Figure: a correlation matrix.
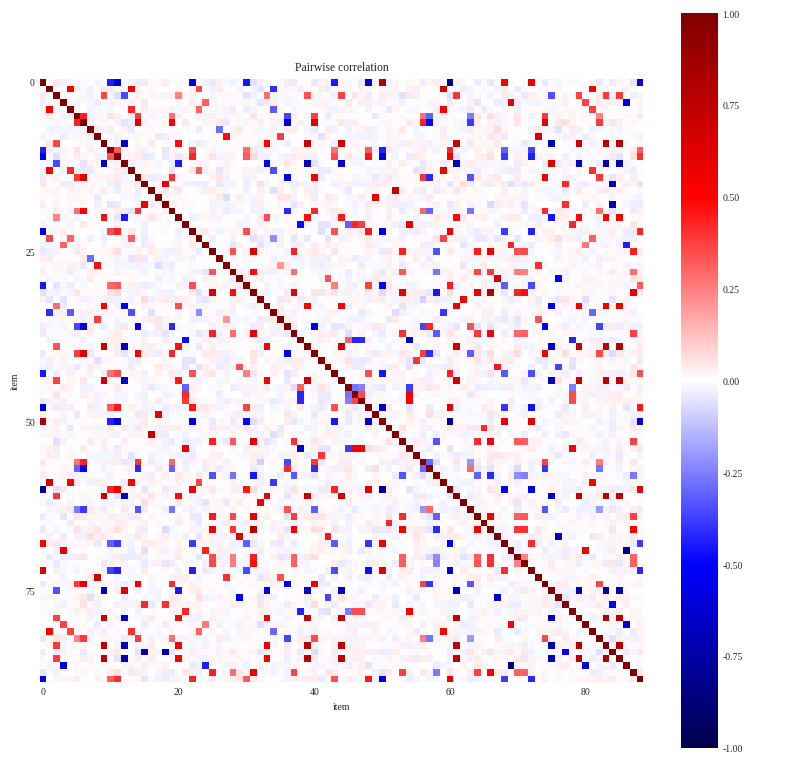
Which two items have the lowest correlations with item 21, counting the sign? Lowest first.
38, 45
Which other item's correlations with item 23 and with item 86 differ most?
69
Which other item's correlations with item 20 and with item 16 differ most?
52
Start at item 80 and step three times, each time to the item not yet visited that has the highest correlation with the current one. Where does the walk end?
24
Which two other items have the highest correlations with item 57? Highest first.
36, 63
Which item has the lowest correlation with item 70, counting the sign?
58
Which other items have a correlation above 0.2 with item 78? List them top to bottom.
21, 46, 47, 54
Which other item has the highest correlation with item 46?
54
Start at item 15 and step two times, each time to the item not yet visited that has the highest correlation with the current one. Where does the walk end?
77
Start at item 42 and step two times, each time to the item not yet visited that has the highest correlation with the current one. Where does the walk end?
29
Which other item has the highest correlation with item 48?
60
